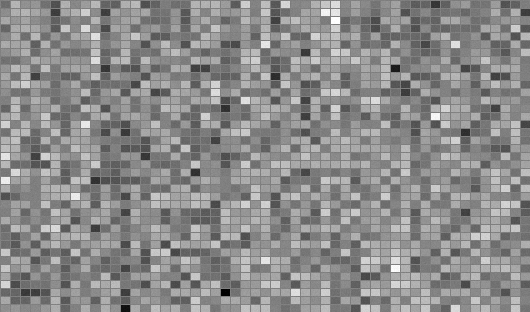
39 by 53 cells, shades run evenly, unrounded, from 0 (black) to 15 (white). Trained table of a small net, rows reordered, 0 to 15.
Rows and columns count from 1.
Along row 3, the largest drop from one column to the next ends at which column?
35
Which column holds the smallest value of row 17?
47
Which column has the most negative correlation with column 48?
3
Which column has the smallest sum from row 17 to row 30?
13
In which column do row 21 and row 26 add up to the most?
25
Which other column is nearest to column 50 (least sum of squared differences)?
24
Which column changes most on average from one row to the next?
20
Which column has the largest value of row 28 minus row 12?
41
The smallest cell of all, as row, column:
37, 23
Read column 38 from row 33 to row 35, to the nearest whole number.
12 10 5
